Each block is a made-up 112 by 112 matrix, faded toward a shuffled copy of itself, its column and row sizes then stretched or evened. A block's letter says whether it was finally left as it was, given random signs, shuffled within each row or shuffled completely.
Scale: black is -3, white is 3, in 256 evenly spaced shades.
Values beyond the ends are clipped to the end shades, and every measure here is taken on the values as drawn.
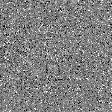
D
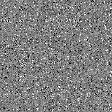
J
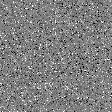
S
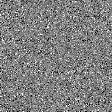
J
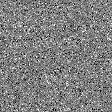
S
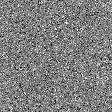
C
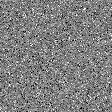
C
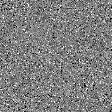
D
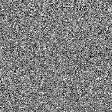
J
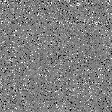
J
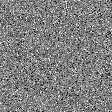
C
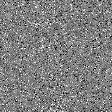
D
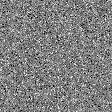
C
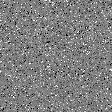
S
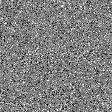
S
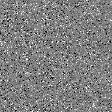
J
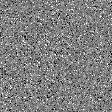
D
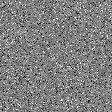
C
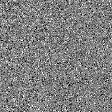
J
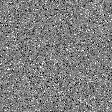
S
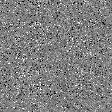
D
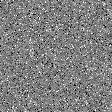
C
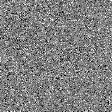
D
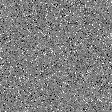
C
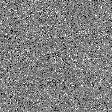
D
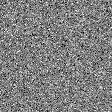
C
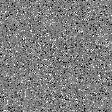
D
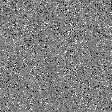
D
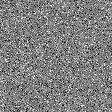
C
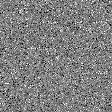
S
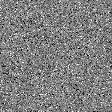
S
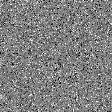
D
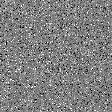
D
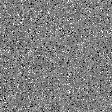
D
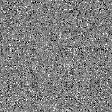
J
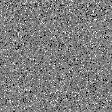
D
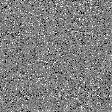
D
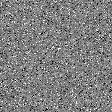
C
